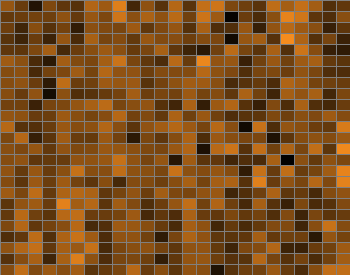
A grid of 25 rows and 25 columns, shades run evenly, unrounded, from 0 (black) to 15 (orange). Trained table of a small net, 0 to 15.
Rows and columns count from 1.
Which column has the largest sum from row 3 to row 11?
22
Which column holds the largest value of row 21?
24
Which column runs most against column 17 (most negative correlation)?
15
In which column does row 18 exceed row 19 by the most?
20
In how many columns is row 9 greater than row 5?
15
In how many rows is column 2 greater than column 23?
15
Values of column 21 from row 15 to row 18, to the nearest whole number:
0 12 9 6
